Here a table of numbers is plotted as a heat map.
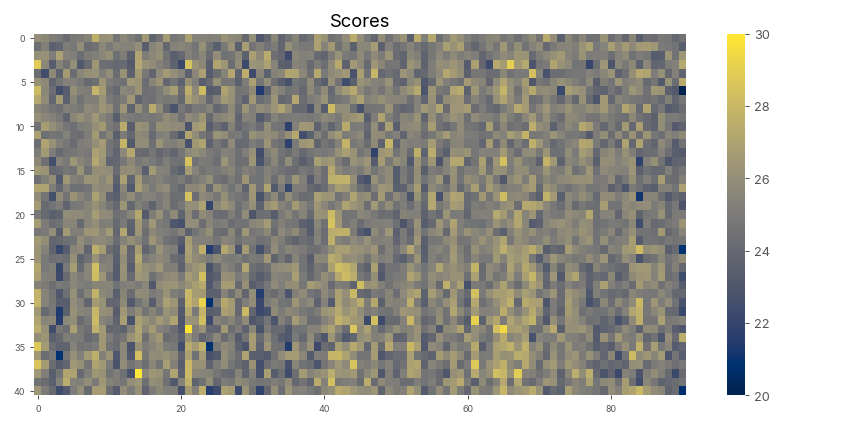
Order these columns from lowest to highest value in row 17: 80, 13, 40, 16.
13, 80, 40, 16
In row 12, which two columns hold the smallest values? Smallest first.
35, 21
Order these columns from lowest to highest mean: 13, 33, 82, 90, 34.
90, 13, 34, 33, 82
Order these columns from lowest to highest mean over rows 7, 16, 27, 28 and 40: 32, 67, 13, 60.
60, 32, 13, 67
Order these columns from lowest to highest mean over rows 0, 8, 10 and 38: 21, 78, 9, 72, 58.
78, 72, 21, 58, 9
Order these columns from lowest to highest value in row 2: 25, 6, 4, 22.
6, 22, 4, 25
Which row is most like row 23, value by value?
15
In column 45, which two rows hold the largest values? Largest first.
28, 30
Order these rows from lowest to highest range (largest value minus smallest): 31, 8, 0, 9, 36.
9, 0, 8, 31, 36
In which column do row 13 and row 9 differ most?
47
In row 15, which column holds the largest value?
41
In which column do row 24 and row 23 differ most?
84
